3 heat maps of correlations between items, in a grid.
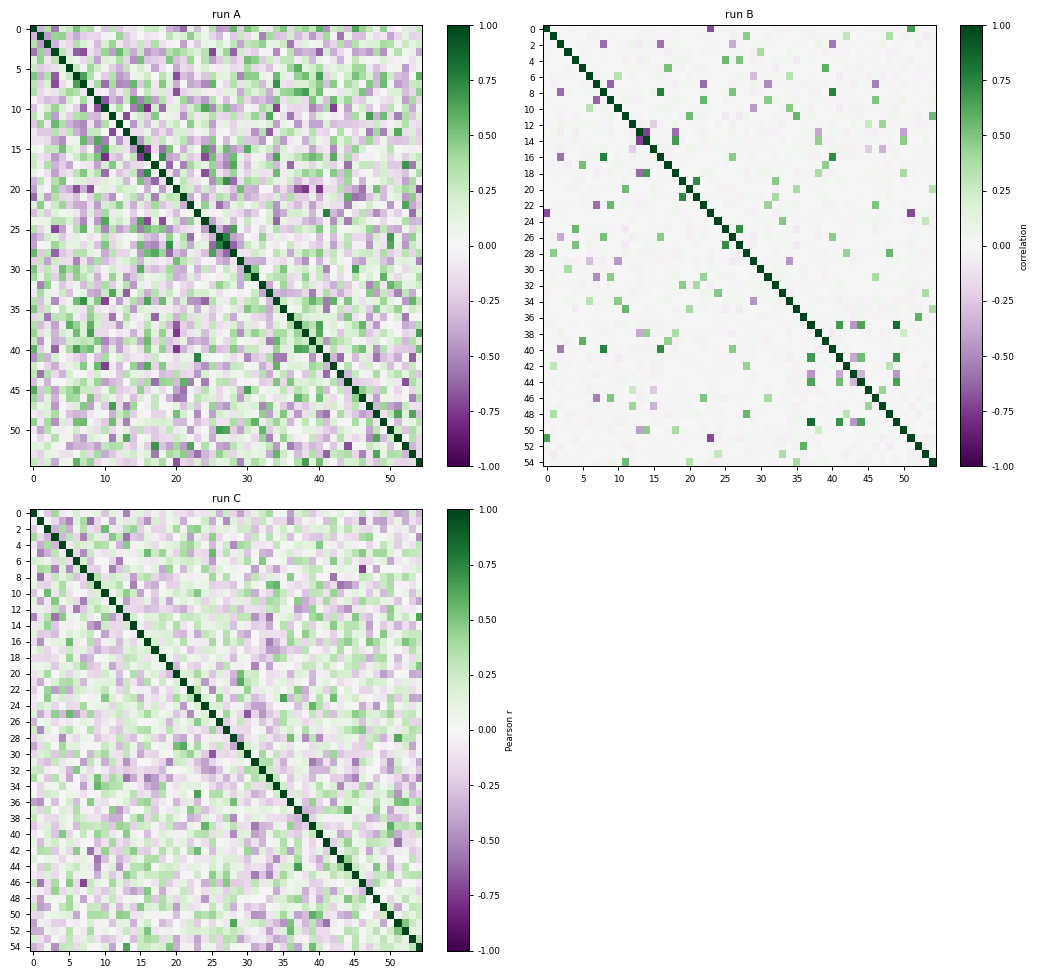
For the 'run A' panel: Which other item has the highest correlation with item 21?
44
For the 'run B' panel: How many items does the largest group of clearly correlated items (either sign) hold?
5
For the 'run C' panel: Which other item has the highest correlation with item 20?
29
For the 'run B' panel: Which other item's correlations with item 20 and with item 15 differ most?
11
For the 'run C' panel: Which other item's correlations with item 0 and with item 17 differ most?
33
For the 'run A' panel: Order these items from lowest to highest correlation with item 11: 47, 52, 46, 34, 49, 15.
34, 46, 15, 52, 49, 47
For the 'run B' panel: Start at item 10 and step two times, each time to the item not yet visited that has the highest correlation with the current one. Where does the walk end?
6
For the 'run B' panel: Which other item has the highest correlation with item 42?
28
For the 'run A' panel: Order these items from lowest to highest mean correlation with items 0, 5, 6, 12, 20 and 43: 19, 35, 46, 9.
19, 9, 46, 35
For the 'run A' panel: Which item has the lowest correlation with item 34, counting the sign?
10
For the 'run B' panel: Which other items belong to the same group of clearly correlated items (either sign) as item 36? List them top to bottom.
52
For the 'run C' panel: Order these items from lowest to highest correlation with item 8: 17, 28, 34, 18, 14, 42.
42, 14, 18, 17, 34, 28
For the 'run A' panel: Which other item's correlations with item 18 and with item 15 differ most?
16
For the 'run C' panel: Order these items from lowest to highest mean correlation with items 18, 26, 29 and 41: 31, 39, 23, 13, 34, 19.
39, 31, 19, 34, 13, 23
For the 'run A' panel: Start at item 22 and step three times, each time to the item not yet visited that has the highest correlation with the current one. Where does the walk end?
28
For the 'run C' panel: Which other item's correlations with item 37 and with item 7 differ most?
11
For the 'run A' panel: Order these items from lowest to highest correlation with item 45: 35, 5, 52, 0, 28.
52, 28, 35, 5, 0
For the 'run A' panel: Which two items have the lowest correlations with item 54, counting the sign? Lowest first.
20, 29
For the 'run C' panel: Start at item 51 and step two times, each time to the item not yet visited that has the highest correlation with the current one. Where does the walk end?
36
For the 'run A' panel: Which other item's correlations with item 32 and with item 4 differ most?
1
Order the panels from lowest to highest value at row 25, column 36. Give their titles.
run A, run B, run C
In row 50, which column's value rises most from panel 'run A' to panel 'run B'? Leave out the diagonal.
14
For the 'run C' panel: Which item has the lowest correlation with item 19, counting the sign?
31
